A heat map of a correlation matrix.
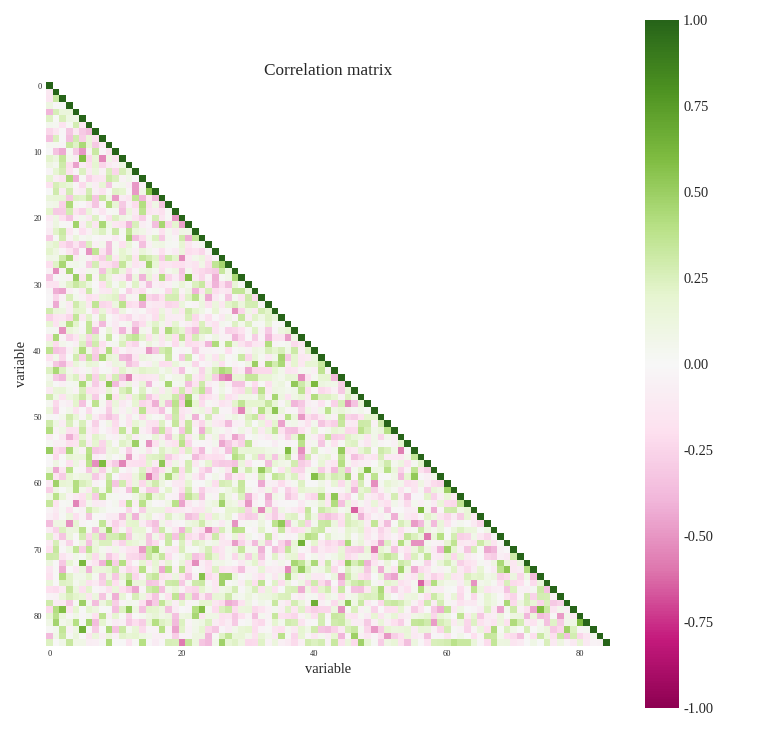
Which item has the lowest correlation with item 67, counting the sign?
24
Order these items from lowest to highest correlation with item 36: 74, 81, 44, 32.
32, 44, 81, 74
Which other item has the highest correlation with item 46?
83
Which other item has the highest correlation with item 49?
34
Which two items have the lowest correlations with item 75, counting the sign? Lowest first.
56, 64
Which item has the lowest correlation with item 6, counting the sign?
25
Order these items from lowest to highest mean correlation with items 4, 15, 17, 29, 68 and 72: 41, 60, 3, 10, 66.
10, 66, 3, 41, 60
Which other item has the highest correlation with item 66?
35
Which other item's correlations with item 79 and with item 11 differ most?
68
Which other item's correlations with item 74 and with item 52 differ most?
23
